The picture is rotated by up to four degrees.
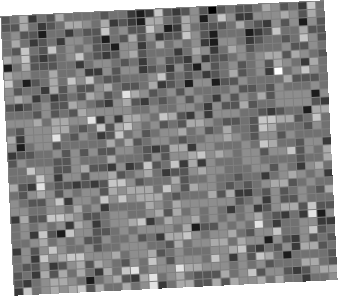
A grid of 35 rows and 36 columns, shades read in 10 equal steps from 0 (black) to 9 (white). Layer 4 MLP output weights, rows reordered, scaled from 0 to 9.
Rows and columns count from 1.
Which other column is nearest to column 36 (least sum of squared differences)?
25
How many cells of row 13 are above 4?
16
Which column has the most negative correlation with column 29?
2
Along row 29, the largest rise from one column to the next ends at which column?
18
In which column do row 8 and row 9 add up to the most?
31
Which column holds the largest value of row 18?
29
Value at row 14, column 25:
5
